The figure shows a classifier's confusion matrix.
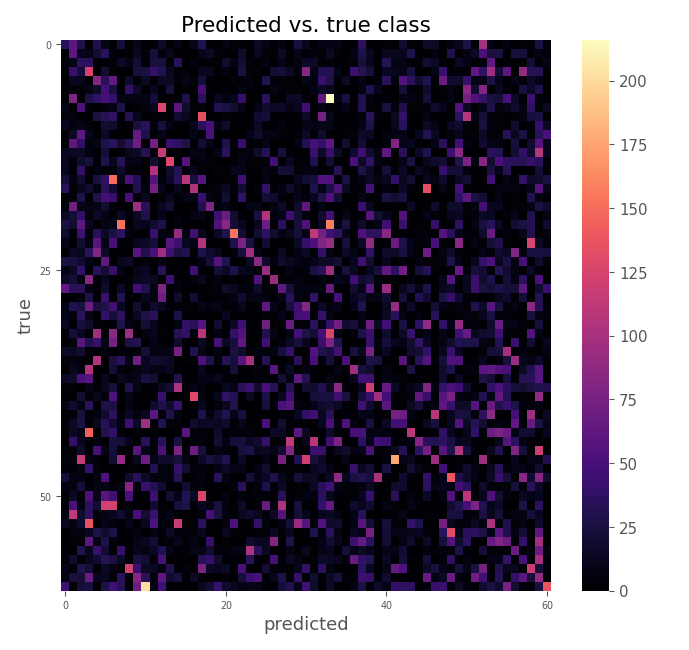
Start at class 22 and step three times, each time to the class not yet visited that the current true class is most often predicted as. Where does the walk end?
17
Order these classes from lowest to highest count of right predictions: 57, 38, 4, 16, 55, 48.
57, 55, 4, 16, 38, 48
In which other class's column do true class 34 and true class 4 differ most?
55
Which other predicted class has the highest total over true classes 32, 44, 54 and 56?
33
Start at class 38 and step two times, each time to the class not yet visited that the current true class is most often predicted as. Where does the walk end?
11
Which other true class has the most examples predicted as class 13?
22
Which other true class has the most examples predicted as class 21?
53
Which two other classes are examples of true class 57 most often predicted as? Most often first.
59, 36
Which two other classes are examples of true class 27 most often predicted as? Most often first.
40, 12
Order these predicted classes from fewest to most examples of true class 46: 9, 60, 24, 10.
24, 9, 60, 10
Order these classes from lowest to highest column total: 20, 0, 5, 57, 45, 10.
0, 20, 57, 10, 45, 5
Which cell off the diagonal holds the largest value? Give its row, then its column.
6, 33
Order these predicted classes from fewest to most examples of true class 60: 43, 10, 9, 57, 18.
57, 18, 43, 9, 10
